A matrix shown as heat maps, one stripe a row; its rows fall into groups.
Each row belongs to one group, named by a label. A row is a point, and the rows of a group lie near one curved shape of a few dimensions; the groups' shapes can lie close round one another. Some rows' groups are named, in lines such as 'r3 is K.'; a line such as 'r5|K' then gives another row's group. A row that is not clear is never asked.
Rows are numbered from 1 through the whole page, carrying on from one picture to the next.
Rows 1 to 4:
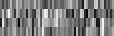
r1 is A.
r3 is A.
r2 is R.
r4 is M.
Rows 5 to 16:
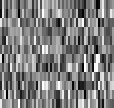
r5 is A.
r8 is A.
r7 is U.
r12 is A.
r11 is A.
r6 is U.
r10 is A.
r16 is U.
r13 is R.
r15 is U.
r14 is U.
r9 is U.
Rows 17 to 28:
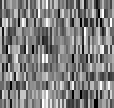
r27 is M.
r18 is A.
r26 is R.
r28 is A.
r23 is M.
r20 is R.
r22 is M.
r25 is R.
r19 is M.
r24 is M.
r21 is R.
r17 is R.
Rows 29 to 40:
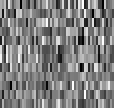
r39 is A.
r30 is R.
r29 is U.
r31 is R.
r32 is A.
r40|U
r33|U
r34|U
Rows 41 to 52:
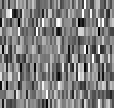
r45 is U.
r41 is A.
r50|U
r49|U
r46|A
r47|R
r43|U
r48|U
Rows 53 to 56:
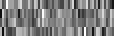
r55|U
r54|U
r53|U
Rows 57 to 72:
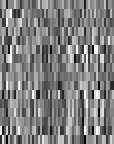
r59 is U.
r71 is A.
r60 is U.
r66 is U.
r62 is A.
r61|R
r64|A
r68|A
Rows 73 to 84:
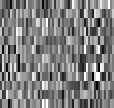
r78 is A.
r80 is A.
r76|A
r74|A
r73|R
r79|M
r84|M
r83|U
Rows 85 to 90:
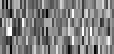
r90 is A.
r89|R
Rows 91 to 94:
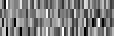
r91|U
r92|R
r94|U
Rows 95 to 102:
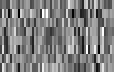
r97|U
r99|A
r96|M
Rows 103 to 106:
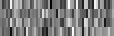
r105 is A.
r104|M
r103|A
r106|R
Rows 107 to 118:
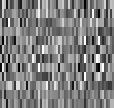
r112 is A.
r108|R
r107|U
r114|A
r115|R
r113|A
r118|U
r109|M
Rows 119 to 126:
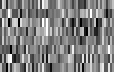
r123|M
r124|R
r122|R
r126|M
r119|U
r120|M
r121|M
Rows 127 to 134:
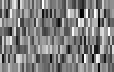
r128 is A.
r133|A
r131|M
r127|M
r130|R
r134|U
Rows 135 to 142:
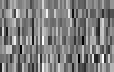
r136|R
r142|U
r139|M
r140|M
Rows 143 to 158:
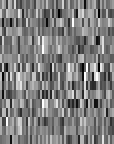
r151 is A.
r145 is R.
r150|A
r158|A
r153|R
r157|U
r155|U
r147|A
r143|U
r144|U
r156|U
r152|A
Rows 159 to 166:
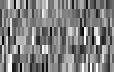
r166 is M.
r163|A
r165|M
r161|M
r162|A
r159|R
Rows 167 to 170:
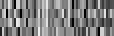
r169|R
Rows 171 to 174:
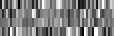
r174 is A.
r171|U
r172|A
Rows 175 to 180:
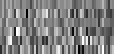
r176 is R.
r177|U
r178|R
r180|U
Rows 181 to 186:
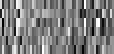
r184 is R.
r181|A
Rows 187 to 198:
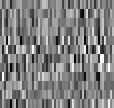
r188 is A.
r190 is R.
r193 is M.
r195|A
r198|R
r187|A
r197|M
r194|R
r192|A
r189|A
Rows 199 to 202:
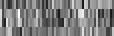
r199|R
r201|U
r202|M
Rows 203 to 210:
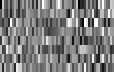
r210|R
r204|R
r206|M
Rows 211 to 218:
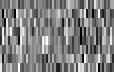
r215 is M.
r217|R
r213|U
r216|A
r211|A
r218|U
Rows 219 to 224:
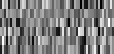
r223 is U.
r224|A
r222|U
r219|M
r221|R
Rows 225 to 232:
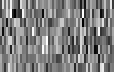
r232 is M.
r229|R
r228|A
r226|M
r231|U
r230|A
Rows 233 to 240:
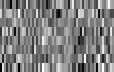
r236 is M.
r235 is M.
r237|U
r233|R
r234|U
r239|R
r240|U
